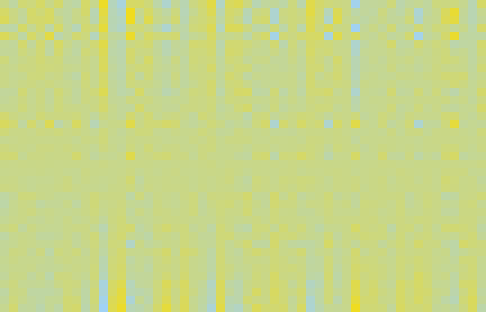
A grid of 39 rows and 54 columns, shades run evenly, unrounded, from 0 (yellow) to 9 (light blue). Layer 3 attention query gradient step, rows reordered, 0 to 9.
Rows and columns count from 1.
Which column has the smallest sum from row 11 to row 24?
15
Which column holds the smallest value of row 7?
12
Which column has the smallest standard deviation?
39
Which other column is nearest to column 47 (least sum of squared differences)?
31
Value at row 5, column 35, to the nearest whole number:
3
